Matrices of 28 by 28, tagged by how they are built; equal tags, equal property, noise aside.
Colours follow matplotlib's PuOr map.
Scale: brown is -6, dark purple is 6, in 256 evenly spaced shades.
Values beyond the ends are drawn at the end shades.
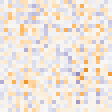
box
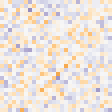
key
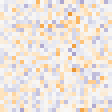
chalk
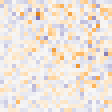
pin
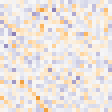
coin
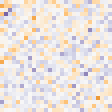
key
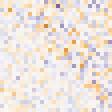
pin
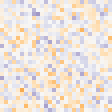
coin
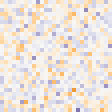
chalk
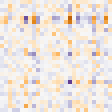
box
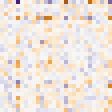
box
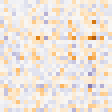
box
